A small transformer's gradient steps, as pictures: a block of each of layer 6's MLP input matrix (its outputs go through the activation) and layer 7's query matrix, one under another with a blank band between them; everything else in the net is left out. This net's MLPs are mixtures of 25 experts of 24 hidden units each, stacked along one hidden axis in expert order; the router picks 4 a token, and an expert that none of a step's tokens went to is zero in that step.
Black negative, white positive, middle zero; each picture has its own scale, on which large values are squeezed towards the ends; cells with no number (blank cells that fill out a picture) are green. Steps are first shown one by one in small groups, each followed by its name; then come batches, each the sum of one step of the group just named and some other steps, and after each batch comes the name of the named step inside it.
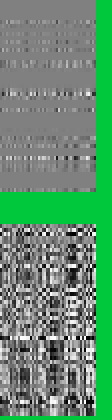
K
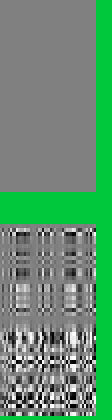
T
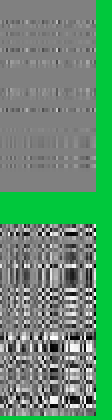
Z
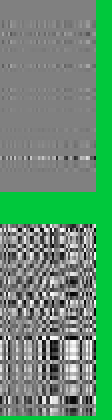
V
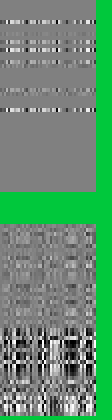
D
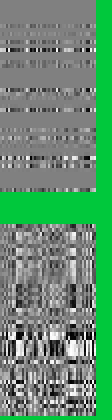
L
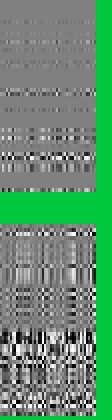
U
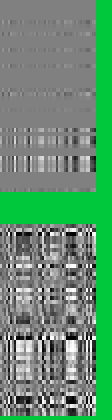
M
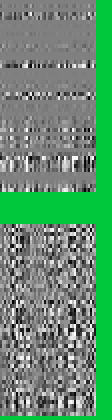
T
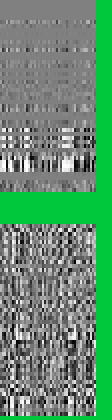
D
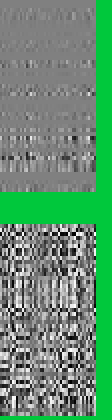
M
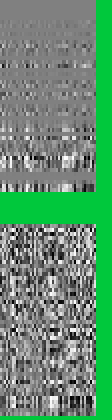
V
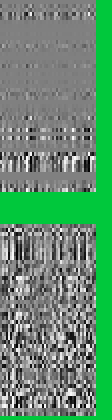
U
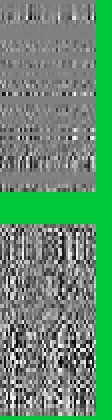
D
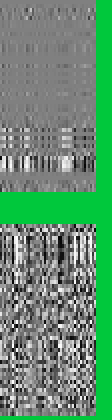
V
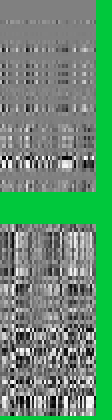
D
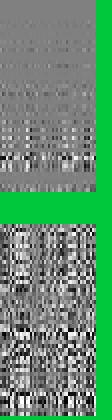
U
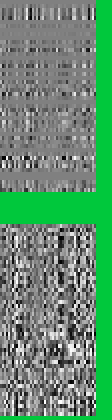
L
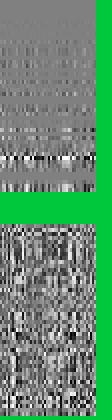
U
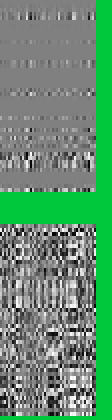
T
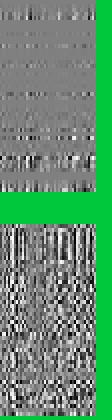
T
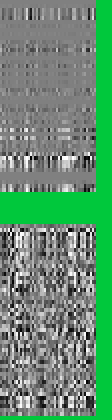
L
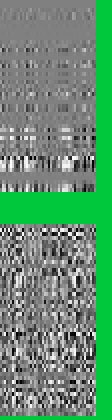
U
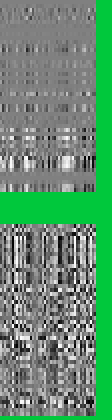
K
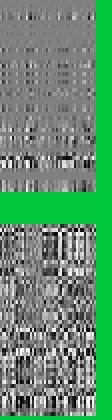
T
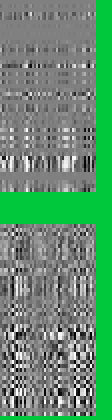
L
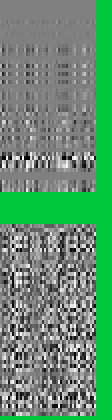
Z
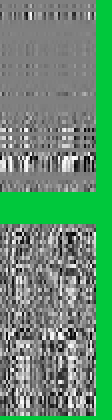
M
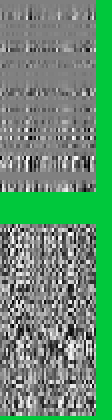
L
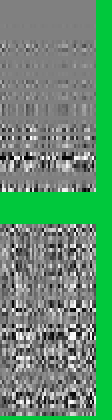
T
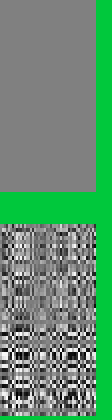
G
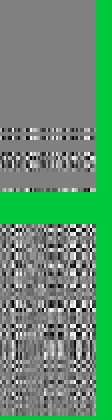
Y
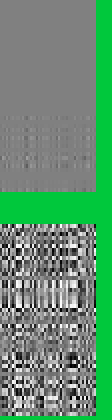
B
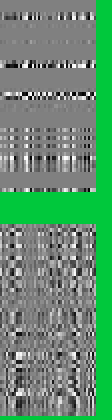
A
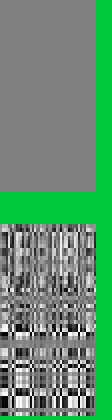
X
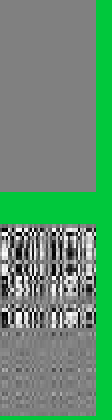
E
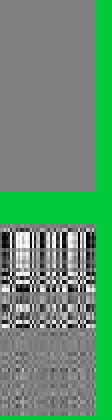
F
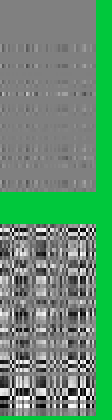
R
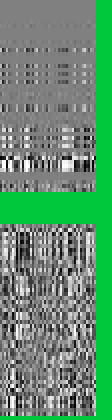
E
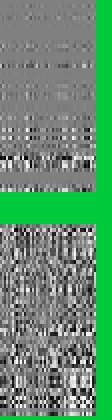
R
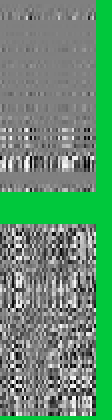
B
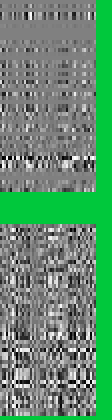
G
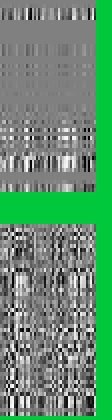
E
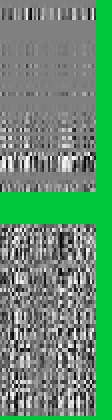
E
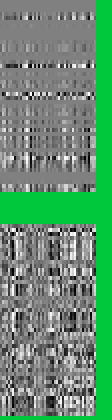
A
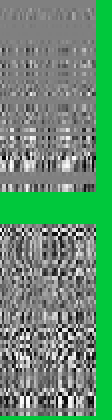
E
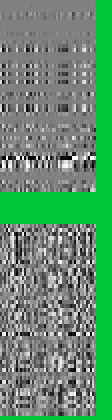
E
